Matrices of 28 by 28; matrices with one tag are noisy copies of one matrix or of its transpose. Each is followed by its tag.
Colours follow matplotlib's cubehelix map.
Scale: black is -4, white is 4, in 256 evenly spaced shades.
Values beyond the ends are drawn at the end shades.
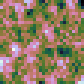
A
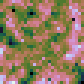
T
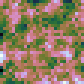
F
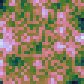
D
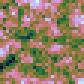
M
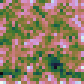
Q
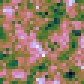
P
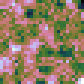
A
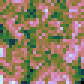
T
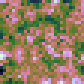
F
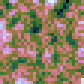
M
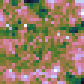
T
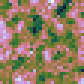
M
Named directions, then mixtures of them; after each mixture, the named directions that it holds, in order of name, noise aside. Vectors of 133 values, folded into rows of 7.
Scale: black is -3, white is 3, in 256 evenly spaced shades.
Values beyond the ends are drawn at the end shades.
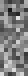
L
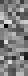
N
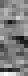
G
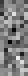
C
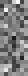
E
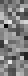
N.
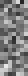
E, L, N.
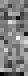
G, L.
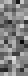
E, G, N.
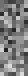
C, L.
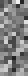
E, N.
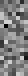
N.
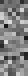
N.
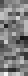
G, N.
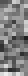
E, G, N.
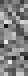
N.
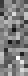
C.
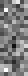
E.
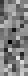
C, E.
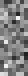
G, L, N.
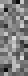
E.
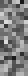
E, N.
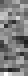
G, N.
